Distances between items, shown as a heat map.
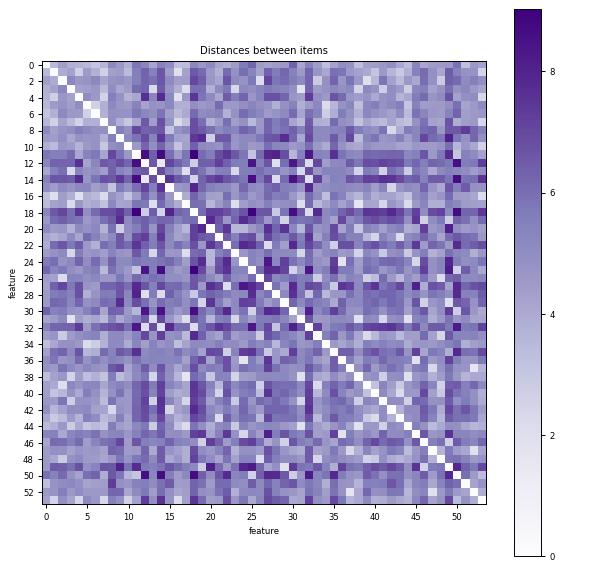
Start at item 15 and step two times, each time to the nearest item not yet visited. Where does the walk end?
8
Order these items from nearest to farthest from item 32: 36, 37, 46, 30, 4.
46, 36, 37, 4, 30
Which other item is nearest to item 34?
5
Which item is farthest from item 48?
18
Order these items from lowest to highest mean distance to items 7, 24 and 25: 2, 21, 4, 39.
4, 2, 39, 21
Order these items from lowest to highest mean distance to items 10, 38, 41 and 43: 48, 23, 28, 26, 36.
23, 48, 26, 36, 28
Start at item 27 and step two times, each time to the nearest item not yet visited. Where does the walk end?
35
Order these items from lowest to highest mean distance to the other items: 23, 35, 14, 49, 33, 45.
23, 33, 45, 35, 49, 14
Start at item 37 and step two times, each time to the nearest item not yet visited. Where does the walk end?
47
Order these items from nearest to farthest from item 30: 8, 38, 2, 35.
38, 2, 8, 35
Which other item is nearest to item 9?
20
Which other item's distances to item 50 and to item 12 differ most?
14
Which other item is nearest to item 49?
29
